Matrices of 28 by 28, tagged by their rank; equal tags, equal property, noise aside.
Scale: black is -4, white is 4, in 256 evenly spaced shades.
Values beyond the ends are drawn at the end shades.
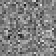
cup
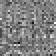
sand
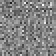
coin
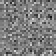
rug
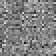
coin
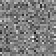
rug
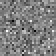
coin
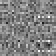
sand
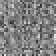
sand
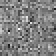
sand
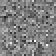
cup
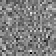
rug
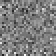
sand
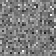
rug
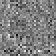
cup
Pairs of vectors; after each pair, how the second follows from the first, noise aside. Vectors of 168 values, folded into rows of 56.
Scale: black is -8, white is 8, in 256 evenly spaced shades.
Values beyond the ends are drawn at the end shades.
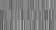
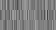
wrapped around, negated.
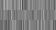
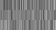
negated.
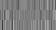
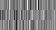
wrapped around, negated, scaled up.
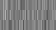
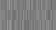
wrapped around, shrunk.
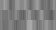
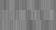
negated, shrunk.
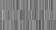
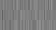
negated, shrunk.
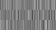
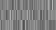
wrapped around, negated.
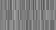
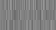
negated, shrunk.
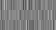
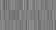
negated, shrunk.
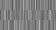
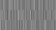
wrapped around, shrunk.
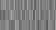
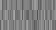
wrapped around, negated.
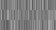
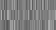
copied.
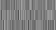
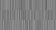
negated, shrunk.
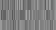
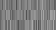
reversed, negated.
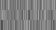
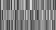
wrapped around, negated, scaled up.
